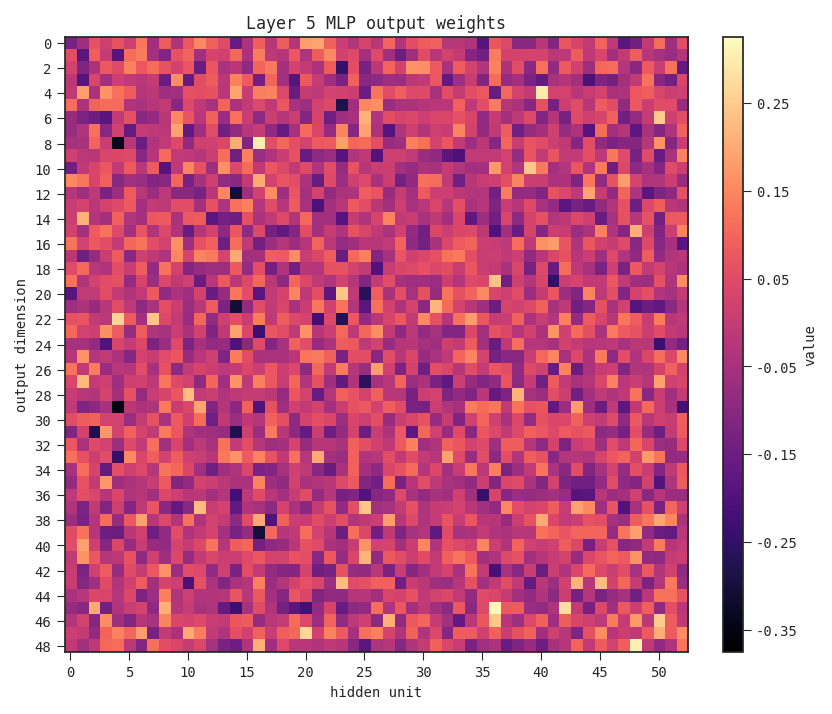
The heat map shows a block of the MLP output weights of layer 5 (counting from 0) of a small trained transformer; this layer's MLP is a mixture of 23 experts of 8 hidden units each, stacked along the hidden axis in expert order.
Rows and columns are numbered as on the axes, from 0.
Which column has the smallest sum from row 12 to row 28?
36
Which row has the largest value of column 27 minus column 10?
43
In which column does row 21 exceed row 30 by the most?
31
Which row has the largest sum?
47
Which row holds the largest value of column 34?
22
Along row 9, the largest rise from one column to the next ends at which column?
15
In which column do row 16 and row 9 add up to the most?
41
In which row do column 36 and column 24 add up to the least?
42
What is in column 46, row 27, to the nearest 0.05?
0.15
